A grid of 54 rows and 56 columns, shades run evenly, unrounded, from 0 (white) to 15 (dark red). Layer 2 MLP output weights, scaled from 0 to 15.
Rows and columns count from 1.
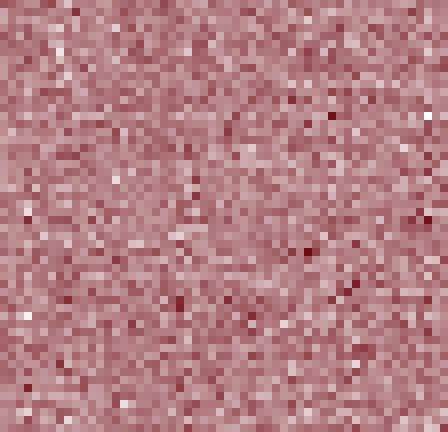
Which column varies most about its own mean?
54
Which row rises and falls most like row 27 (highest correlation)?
40
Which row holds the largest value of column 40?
32
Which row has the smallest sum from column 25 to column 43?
53
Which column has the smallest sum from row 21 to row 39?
24
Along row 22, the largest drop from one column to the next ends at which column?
55
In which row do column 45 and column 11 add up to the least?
46
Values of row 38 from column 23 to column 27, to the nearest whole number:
13 9 8 7 10
